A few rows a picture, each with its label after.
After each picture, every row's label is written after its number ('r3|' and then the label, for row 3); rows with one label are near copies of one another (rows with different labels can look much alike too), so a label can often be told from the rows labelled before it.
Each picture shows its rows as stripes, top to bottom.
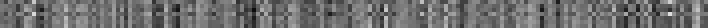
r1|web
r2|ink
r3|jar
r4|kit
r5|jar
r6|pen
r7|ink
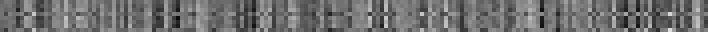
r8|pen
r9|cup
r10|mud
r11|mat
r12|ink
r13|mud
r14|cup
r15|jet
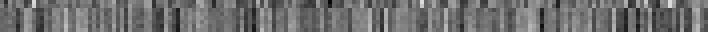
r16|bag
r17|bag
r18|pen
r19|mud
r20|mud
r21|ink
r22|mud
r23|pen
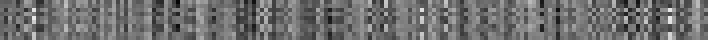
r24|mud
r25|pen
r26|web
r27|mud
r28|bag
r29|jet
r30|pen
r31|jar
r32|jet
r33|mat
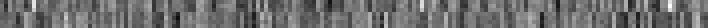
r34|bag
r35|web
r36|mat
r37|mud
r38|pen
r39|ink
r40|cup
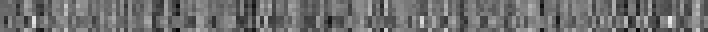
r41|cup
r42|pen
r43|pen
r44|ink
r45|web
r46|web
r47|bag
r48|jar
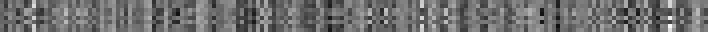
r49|jet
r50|bag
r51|mud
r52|pen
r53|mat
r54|jar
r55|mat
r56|jet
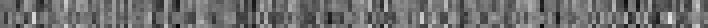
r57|ink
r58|pen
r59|pen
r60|web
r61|mat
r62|bag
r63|ink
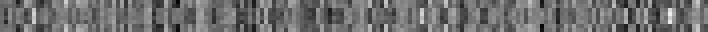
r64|ink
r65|cup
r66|bag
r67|mat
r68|bag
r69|jet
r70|cup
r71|ink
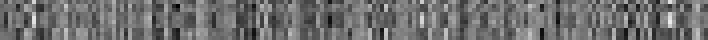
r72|mat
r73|pen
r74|jar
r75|mat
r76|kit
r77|web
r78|jet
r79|cup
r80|jar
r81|cup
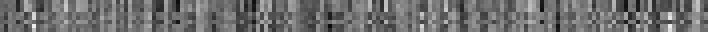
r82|pen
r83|mud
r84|mud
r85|web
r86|kit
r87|pen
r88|web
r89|jet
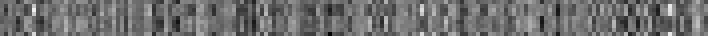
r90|mud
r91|mat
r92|web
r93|kit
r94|mud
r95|mud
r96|cup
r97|ink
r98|bag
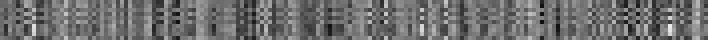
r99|jar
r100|mud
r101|bag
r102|mud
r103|mat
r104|pen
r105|web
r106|web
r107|kit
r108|jar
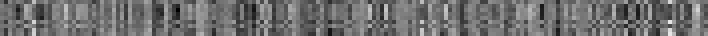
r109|jet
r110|jar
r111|ink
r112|cup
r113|jar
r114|mat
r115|ink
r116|kit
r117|bag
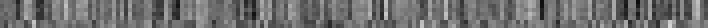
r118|mud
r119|pen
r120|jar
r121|jar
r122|jar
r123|bag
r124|mat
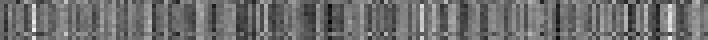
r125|pen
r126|bag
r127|bag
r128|bag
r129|mat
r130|kit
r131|web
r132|kit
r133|pen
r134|mat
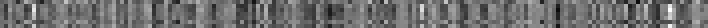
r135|jar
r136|jet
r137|mat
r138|kit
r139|web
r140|ink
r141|mat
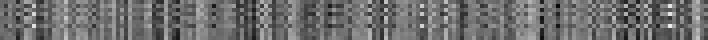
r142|mud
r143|jet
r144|cup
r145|bag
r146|jar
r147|cup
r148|mat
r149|jar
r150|cup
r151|pen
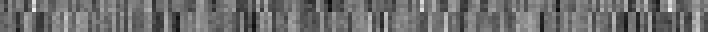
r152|bag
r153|bag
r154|web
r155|cup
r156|ink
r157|pen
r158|cup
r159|ink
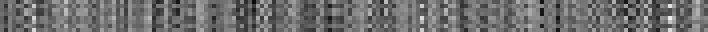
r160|cup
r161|bag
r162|cup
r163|ink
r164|jet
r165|mat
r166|ink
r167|bag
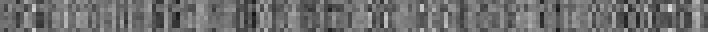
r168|pen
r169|mat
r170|bag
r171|ink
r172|cup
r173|jar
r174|jar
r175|kit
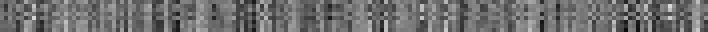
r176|cup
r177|jet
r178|jet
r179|cup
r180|bag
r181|mud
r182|mud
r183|jar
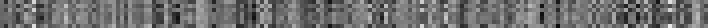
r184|bag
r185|mud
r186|bag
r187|cup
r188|jar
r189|cup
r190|jet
